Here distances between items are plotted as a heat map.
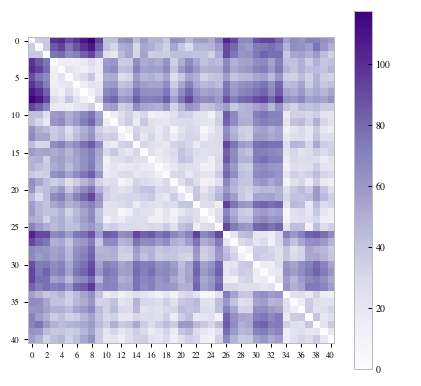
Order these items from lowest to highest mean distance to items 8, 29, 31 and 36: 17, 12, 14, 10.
12, 17, 10, 14
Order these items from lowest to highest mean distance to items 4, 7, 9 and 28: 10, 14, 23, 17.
23, 17, 10, 14
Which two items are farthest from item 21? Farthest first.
8, 7
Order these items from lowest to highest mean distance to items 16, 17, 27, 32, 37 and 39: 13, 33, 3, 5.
13, 5, 3, 33
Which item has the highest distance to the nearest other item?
0
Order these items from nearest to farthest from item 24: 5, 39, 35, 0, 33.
39, 35, 5, 0, 33
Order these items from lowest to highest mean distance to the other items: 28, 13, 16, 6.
13, 16, 28, 6
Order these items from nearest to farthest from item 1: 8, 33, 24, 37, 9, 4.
24, 37, 33, 9, 4, 8
